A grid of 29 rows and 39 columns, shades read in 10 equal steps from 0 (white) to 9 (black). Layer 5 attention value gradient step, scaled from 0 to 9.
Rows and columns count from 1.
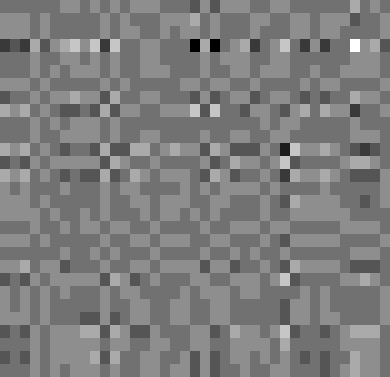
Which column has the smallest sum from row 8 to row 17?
30
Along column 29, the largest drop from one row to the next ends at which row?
13
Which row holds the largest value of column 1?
4
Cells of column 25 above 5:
2
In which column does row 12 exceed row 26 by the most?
29
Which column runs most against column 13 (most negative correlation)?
15
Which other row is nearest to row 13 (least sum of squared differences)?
22
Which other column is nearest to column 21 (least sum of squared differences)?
7
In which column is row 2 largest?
36
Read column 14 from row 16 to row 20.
4 5 5 4 5
